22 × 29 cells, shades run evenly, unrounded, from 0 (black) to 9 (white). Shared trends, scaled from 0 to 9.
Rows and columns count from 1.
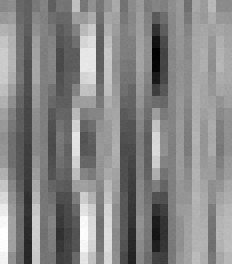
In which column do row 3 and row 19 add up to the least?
20
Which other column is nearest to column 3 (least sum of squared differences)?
7
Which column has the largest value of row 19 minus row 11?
11
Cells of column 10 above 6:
7
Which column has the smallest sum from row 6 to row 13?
4
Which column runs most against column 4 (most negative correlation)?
25
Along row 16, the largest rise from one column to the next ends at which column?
5
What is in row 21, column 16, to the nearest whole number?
3
